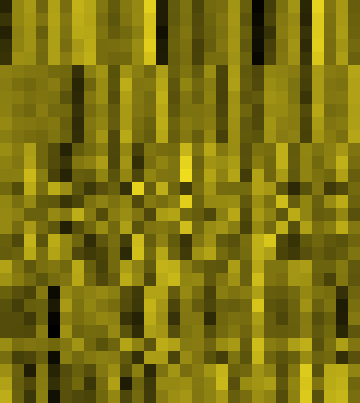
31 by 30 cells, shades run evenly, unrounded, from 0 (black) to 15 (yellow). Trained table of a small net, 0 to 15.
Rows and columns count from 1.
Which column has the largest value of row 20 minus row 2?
22
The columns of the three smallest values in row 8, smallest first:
7, 26, 19
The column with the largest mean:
20
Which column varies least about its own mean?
4
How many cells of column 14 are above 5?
26
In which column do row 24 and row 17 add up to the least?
18
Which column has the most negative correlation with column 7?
30
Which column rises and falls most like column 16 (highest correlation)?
24
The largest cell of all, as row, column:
14, 16
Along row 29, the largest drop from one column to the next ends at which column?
27
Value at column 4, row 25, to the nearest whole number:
7
